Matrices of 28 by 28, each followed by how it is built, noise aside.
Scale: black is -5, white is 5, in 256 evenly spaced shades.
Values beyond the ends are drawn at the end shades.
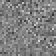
upper triangular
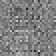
low rank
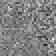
upper triangular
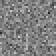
noise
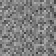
repeating rows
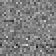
uneven rows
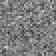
noise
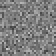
noise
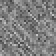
Toeplitz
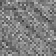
Toeplitz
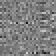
low rank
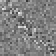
banded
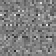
uneven rows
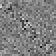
banded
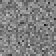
noise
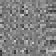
low rank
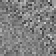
upper triangular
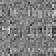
low rank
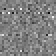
uneven rows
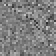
upper triangular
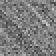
Toeplitz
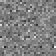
uneven rows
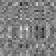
low rank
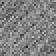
Hankel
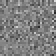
low rank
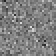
banded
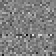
uneven rows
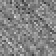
Toeplitz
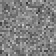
noise
